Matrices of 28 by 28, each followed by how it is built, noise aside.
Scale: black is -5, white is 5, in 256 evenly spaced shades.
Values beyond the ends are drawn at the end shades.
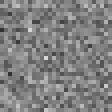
repeating rows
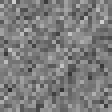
Hankel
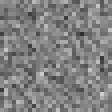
repeating rows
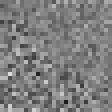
lower triangular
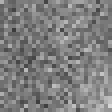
smooth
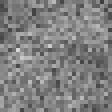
smooth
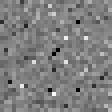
sparse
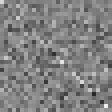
diagonal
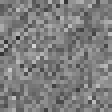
Hankel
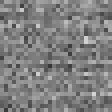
blocks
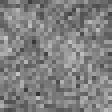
smooth
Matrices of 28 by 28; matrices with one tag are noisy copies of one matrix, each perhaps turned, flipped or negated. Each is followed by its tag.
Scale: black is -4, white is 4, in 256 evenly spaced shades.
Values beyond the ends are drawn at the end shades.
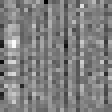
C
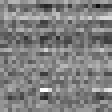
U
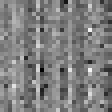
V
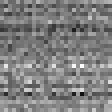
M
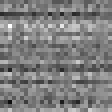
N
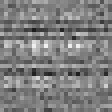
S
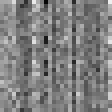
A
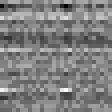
U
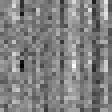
U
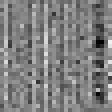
C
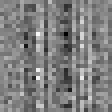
S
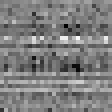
S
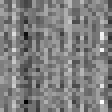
N
